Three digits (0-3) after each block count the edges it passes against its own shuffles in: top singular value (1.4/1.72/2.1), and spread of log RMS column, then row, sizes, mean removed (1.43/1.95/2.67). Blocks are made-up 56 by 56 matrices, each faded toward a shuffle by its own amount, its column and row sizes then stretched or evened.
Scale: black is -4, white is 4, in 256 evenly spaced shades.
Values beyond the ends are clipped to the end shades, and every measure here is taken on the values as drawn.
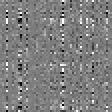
3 3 1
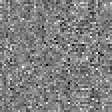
2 1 0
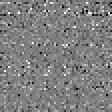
0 1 2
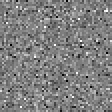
0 0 1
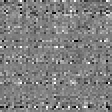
2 1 3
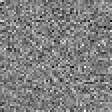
2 0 1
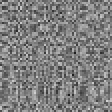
3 1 0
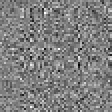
3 2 1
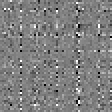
3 3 2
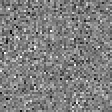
0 1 0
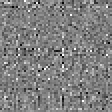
2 1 2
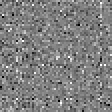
2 1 1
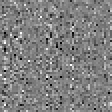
2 2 0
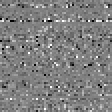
1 0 3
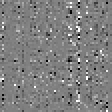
2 3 1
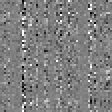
1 3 1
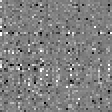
2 2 2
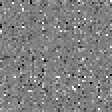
0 2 1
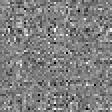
2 2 2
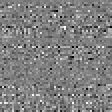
2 0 3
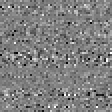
1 0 3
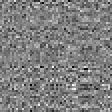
3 1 2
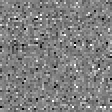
0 1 1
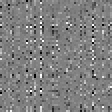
3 3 1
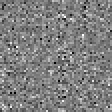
2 1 0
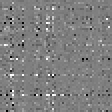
2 2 2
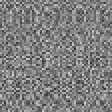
3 0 1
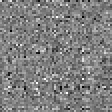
2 1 2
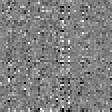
3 2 1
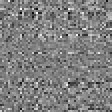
3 1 3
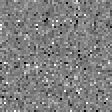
0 1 1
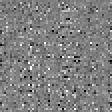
0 2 2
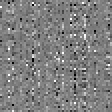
2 3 0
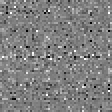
1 1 2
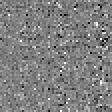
0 2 1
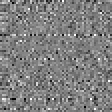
3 0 2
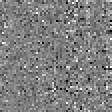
0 2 1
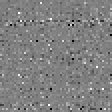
1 1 2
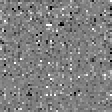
0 2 1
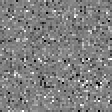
0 0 1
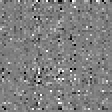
1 2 2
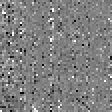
0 3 0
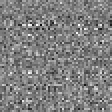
3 1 2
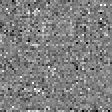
0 1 1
